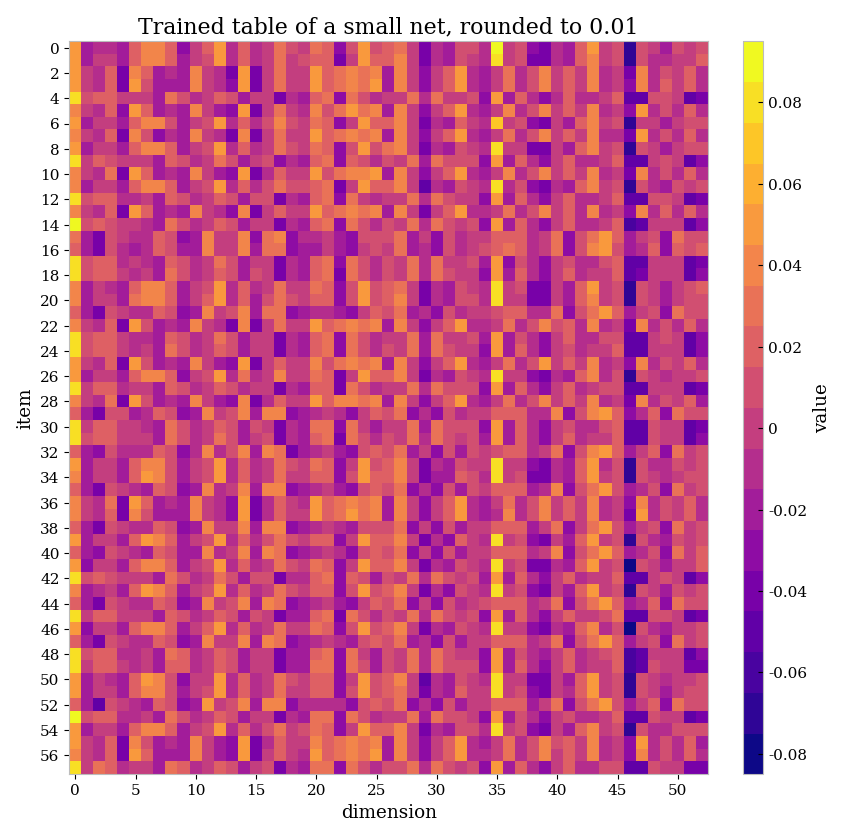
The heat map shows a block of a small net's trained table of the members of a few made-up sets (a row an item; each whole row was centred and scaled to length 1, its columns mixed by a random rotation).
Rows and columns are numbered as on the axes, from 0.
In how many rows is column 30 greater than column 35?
1
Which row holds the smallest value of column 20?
16
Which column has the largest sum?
0
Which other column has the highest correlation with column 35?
12
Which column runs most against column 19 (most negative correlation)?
29
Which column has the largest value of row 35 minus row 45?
17
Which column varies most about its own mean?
47
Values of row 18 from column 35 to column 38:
0.05 -0.02 0.02 -0.01
